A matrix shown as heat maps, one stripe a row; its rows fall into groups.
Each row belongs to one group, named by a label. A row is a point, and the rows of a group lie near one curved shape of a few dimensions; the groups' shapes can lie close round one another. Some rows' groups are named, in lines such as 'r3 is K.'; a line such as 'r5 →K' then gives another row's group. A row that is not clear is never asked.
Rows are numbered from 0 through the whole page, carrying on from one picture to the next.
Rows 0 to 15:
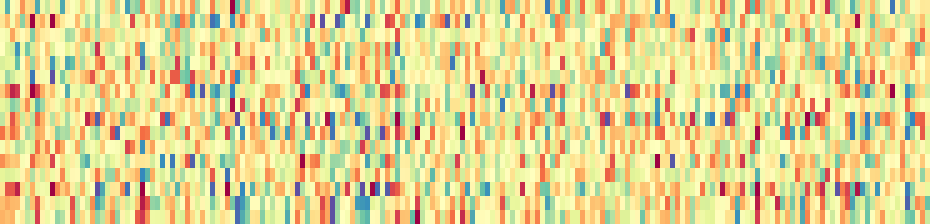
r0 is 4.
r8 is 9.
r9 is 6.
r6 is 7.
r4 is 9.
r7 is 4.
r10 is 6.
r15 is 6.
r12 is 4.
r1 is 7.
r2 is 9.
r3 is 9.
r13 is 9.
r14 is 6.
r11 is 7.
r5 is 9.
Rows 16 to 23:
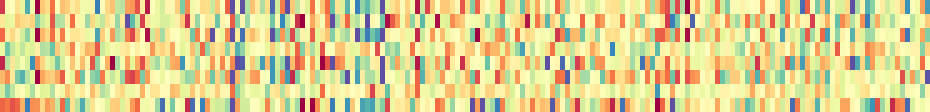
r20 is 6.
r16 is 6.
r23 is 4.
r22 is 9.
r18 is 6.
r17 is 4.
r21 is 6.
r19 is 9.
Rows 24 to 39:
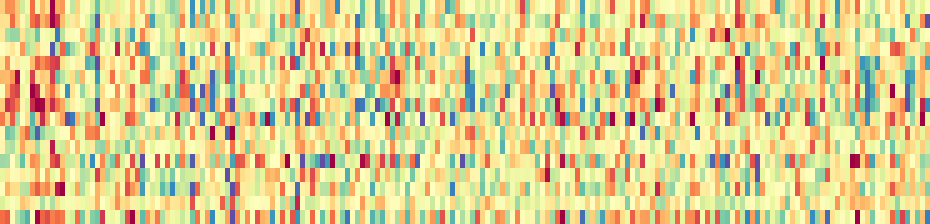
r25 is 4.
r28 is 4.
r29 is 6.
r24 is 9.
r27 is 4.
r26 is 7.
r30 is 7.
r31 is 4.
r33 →4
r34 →4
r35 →6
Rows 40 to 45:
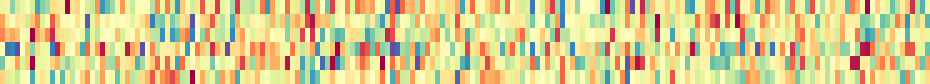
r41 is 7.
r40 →9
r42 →7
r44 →6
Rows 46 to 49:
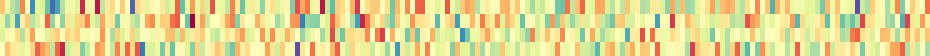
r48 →6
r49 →4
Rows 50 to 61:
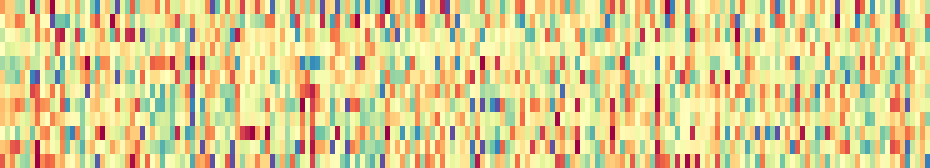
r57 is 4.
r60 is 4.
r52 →4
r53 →4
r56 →7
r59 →9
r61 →6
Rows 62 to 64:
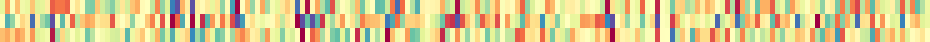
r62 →9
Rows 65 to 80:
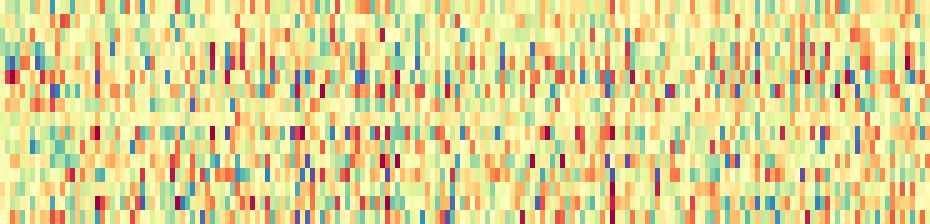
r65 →9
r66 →9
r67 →6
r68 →4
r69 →4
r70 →9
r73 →9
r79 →9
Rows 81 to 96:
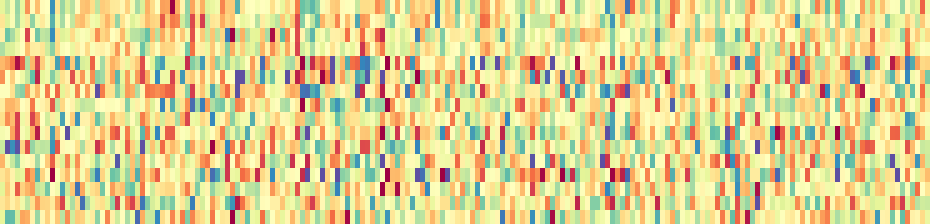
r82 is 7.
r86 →6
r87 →7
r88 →7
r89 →6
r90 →7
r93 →7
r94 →6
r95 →4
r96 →4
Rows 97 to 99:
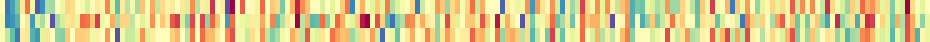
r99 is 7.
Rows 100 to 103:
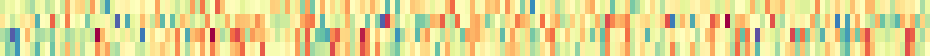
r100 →9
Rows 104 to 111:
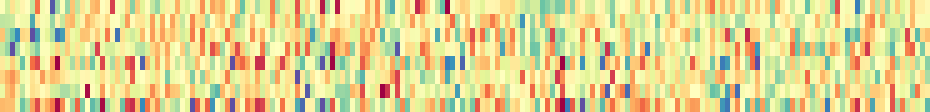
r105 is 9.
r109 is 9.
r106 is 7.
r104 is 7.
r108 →6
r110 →7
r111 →6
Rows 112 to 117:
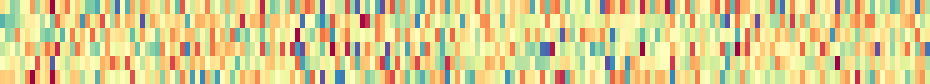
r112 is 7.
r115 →4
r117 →7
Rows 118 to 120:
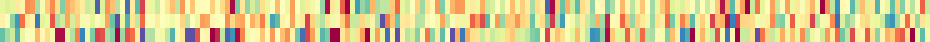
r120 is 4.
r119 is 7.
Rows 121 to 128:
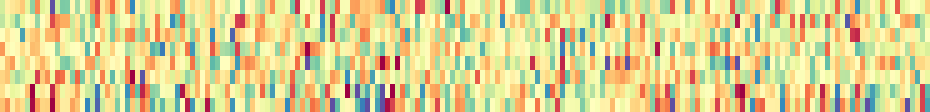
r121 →7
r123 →6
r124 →7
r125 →7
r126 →6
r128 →4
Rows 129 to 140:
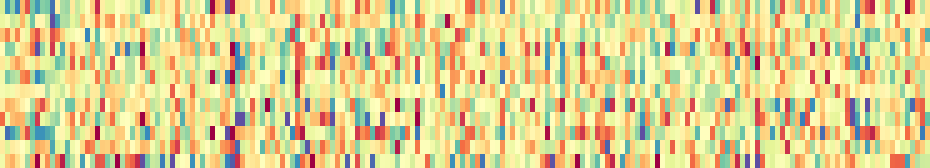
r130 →7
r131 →4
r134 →4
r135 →6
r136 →9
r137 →6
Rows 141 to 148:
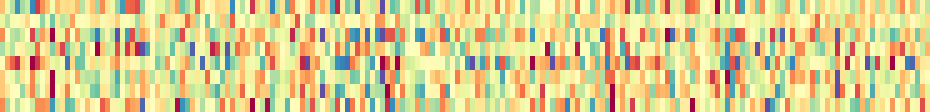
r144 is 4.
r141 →6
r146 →7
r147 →7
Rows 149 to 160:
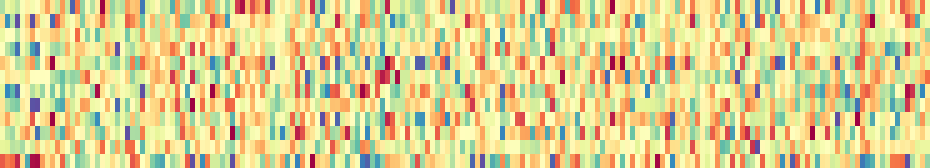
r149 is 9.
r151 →4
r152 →7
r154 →7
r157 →7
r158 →4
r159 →6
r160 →4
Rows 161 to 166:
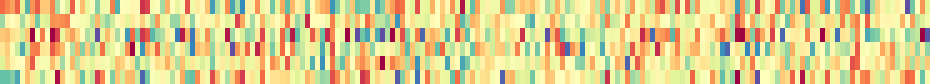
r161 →6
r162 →9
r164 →6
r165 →6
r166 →4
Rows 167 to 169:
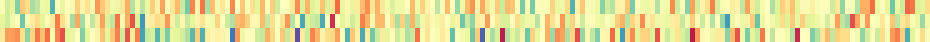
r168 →6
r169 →4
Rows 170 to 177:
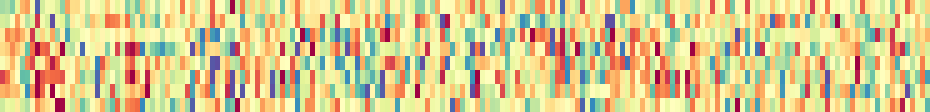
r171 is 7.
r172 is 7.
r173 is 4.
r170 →4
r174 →7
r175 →6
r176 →6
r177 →4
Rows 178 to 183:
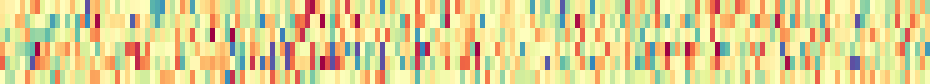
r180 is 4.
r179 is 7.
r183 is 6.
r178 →7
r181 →6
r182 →6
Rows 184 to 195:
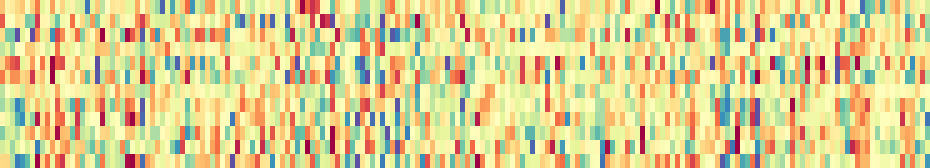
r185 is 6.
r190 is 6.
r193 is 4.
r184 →7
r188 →9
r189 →4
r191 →6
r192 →6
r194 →9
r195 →6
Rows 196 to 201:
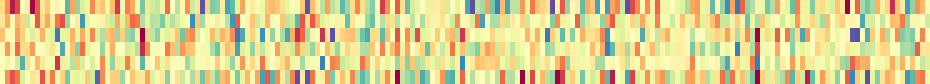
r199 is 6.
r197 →4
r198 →6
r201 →9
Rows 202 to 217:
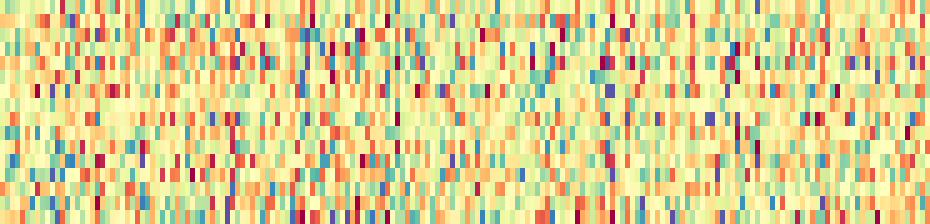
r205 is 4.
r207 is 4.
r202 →4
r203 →9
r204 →7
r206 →9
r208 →7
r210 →9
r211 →4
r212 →6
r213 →9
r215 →6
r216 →4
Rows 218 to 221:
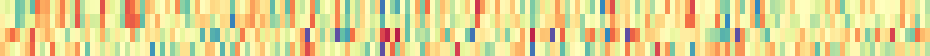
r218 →6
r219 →6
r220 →7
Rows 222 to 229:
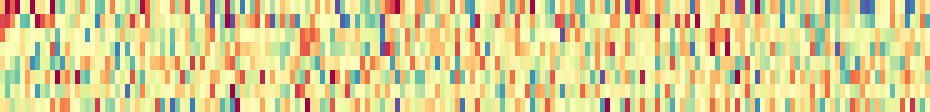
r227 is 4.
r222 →6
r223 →6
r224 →7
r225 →7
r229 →9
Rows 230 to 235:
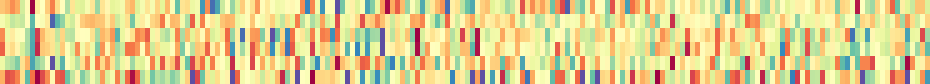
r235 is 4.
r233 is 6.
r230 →7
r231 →7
